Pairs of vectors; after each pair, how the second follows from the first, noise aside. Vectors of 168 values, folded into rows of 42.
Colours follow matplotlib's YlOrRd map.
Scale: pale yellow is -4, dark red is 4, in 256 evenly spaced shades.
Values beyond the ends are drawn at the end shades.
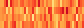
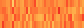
wrapped around, shrunk.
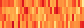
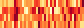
negated, scaled up.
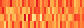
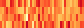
shuffled.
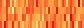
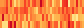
shuffled.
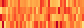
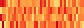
copied.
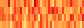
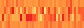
reversed, partly zeroed.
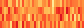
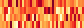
negated, scaled up.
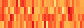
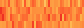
wrapped around, shrunk.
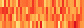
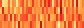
sign-scrambled.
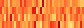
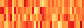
sign-scrambled.
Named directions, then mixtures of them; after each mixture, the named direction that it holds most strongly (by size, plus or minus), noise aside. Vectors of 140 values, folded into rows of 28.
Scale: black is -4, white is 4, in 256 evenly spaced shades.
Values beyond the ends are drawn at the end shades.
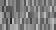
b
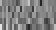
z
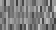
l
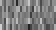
z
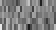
z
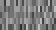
l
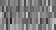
b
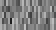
b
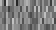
l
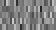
l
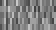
z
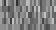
b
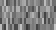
b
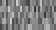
z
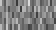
z
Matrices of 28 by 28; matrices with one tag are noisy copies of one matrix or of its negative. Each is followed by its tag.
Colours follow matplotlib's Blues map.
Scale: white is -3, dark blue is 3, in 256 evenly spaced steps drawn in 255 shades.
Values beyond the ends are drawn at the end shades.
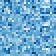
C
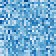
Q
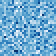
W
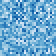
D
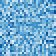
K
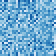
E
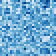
C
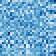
K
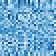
E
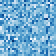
Q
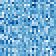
Q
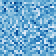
W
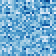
C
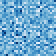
W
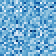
W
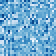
Q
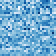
C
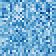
D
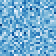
W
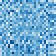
K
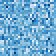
Q
